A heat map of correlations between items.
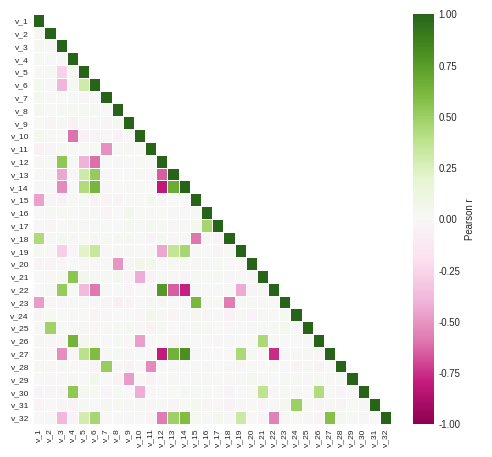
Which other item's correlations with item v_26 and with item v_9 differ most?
v_4
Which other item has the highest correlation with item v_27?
v_14
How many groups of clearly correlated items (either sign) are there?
9
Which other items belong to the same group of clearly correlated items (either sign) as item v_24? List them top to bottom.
v_31
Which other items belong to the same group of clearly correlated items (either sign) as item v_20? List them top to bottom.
v_8
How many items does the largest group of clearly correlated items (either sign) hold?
10
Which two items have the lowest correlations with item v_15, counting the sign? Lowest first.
v_18, v_1
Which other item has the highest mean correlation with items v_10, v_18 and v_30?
v_1
